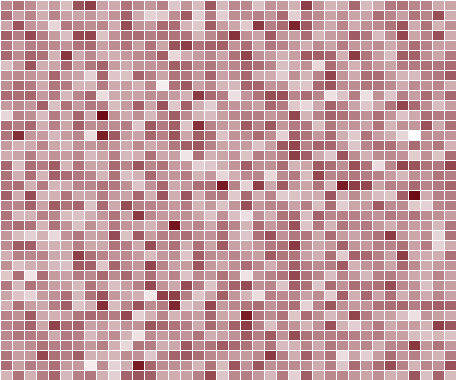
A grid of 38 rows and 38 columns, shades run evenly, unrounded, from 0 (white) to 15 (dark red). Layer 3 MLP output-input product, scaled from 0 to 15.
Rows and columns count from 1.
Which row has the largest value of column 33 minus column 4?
24
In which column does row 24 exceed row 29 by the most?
10
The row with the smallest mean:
16
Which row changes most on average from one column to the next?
20
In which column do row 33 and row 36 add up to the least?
29
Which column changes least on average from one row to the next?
36
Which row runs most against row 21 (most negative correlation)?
19
